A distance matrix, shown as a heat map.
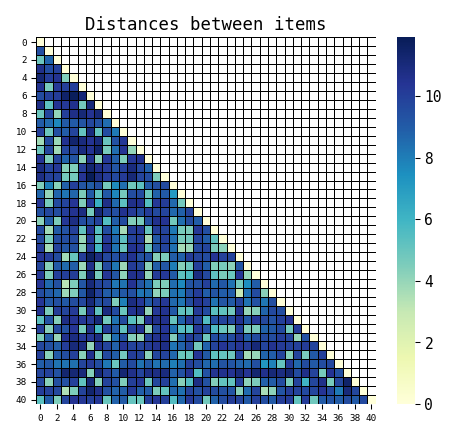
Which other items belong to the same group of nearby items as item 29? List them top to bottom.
9, 36
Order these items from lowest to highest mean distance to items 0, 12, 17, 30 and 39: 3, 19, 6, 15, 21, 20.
20, 21, 3, 15, 19, 6
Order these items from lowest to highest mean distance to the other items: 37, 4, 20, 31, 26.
26, 20, 31, 4, 37
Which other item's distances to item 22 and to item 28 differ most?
24
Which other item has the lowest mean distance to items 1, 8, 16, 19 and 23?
17
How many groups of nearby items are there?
5
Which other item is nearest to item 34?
6
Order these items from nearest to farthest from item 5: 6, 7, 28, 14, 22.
22, 7, 28, 14, 6
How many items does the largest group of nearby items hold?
16
